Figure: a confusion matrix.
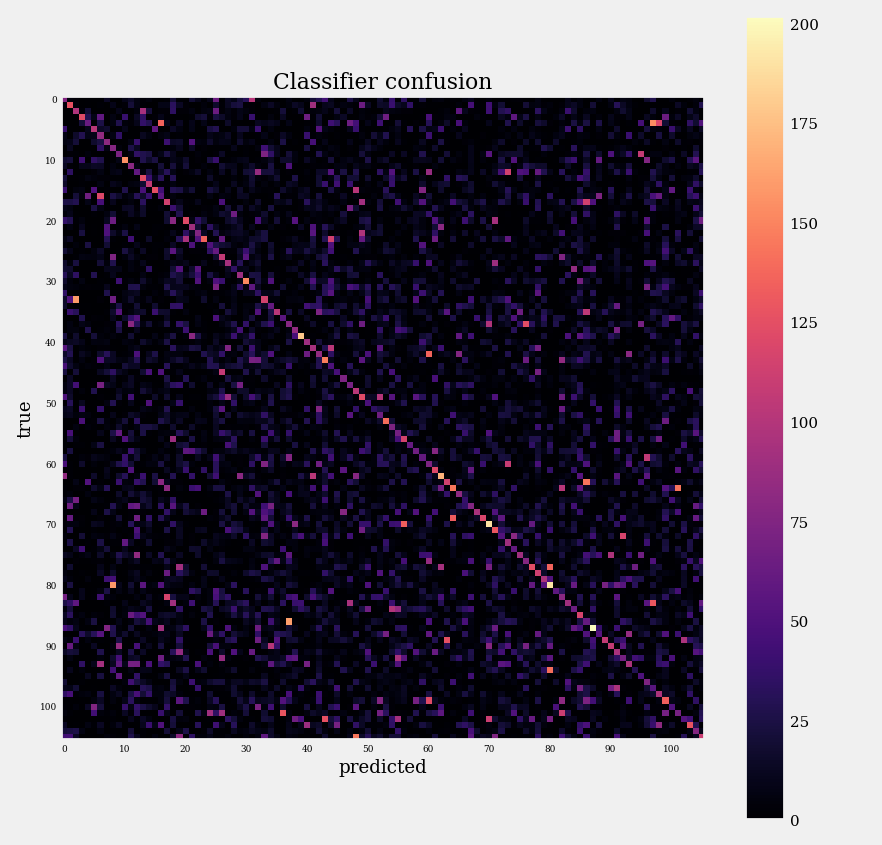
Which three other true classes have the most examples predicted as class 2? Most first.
33, 66, 83
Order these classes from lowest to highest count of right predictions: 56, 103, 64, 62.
56, 103, 64, 62
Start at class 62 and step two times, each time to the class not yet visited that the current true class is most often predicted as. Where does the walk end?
44
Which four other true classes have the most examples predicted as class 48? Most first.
105, 15, 62, 100
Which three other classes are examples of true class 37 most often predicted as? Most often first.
76, 70, 11
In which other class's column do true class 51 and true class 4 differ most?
97
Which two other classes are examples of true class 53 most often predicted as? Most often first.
99, 3
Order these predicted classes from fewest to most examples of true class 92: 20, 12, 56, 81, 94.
81, 12, 20, 94, 56
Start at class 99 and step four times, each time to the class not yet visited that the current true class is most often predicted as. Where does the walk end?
96
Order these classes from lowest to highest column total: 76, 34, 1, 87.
76, 87, 1, 34
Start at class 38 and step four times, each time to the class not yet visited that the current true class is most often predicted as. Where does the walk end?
84
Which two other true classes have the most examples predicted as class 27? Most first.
49, 41
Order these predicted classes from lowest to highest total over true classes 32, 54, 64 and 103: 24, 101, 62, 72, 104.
24, 72, 104, 62, 101
